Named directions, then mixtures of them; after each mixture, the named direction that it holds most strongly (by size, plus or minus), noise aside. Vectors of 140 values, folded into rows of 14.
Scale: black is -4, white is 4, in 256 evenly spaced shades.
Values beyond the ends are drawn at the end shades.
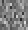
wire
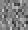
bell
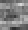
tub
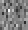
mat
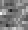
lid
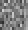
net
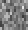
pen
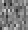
mat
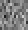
pen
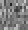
mat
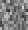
pen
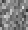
pen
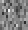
mat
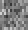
lid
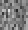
mat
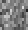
pen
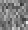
bell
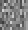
net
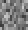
pen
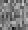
net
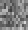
lid
